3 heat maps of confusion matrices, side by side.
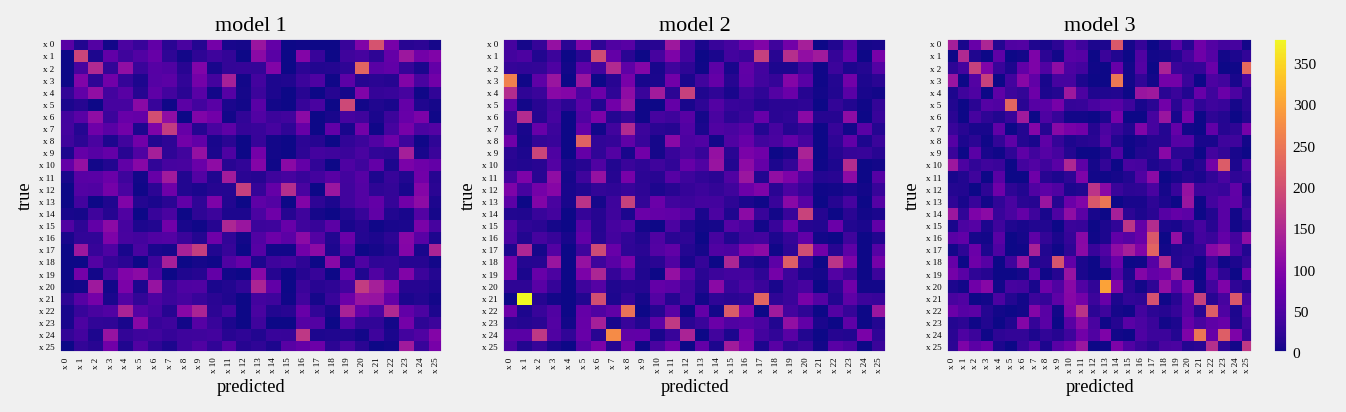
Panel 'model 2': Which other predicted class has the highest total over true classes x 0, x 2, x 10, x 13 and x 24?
x 7
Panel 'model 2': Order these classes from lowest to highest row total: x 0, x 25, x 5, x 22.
x 5, x 25, x 0, x 22
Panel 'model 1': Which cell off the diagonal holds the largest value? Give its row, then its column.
x 2, x 20
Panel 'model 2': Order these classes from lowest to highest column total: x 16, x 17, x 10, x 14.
x 10, x 14, x 17, x 16
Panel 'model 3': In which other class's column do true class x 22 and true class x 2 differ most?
x 25
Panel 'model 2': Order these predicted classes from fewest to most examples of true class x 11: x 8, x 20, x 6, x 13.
x 13, x 20, x 8, x 6
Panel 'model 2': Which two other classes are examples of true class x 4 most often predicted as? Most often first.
x 12, x 0
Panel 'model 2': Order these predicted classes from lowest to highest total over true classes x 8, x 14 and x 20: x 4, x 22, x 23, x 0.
x 4, x 22, x 0, x 23
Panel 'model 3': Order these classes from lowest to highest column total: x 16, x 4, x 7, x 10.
x 4, x 16, x 7, x 10
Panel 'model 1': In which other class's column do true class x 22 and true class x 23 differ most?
x 4
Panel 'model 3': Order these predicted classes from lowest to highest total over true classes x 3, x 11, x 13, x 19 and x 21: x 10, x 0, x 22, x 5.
x 5, x 22, x 0, x 10
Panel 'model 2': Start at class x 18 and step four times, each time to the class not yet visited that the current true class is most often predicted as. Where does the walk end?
x 17
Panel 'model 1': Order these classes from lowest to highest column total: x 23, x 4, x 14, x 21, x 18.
x 18, x 14, x 21, x 4, x 23
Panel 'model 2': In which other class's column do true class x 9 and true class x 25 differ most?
x 2
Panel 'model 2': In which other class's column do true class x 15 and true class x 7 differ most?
x 8
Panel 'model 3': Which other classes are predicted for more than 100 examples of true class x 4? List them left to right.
x 10, x 16, x 17
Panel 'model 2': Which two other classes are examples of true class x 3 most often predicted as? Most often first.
x 0, x 5
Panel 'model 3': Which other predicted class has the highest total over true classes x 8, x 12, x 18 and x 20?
x 13
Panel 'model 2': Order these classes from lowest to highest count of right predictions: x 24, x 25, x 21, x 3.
x 25, x 21, x 24, x 3
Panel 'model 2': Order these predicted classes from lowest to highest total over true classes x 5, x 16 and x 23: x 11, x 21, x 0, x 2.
x 21, x 2, x 0, x 11
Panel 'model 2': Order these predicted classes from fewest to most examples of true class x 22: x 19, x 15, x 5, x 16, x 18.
x 19, x 5, x 16, x 18, x 15
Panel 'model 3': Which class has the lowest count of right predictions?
x 9
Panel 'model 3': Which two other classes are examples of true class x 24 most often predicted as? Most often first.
x 21, x 23
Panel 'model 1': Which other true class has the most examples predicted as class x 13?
x 20
